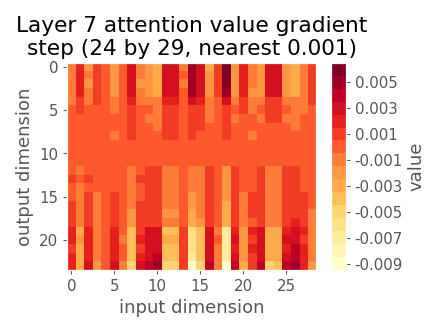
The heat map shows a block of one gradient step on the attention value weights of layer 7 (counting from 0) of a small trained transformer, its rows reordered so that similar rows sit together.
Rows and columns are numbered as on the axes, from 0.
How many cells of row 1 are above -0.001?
16
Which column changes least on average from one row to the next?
4
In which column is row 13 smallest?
18
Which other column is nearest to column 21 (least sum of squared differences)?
27
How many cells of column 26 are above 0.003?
3
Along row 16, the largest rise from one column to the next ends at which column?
19
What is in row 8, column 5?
-0.001
